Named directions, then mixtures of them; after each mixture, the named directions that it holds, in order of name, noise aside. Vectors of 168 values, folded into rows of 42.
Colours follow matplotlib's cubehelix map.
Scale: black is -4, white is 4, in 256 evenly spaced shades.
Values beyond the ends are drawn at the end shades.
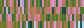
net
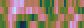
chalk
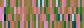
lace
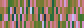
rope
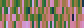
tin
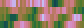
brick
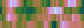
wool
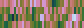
brick, rope.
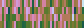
tin.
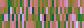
rope.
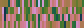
lace, tin.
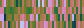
chalk, lace.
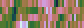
brick, chalk, net.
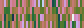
brick, lace, rope.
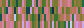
rope, tin.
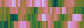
brick.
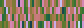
net.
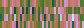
rope, wool.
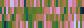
brick, net, wool.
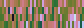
brick, net, rope.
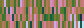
net, rope.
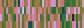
net, rope, wool.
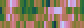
wool.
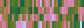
chalk, net, rope.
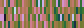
lace.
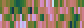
chalk, rope.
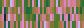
lace, tin, wool.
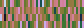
lace, net.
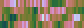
brick.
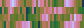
brick, tin, wool.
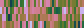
net, wool.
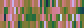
chalk, lace, wool.
